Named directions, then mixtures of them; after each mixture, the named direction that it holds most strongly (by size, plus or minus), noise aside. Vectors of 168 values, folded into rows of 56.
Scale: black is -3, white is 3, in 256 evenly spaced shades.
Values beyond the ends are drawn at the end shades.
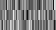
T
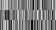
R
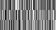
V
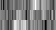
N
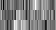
N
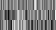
R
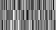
T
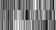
N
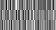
V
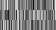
R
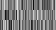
R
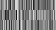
V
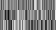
R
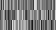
R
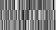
T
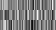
R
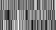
R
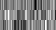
N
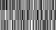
R
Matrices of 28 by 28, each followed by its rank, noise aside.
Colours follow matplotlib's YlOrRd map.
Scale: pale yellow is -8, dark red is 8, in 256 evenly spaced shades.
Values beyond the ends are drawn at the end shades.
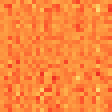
three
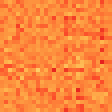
five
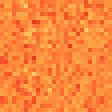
five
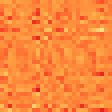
three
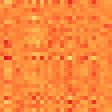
two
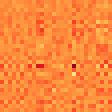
two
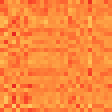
two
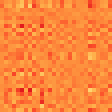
two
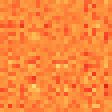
five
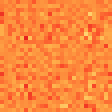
five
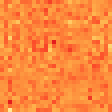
five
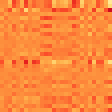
two
